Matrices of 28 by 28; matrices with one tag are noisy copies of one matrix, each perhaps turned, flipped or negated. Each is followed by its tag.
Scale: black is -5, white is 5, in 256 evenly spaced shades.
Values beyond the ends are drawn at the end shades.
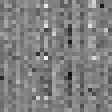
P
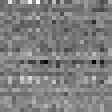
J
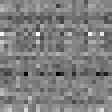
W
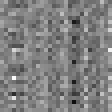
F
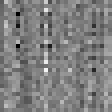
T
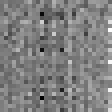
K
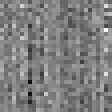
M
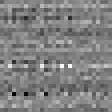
T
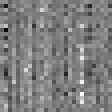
M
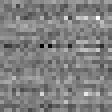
T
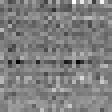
J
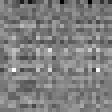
K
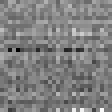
J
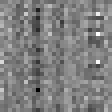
F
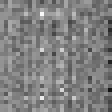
K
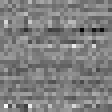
M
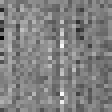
J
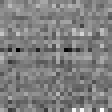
J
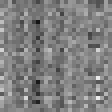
F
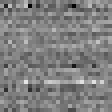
M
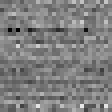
M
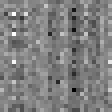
F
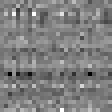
F
